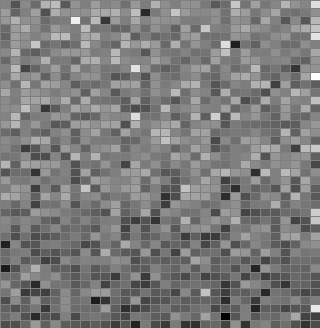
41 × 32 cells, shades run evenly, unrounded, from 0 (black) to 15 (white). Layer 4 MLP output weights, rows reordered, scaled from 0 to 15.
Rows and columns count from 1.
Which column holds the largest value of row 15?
14
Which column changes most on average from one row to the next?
32
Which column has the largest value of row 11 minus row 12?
27
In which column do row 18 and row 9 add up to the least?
22
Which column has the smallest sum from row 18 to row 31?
4
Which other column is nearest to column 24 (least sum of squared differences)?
6
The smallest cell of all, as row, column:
40, 23
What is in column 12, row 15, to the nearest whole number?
8
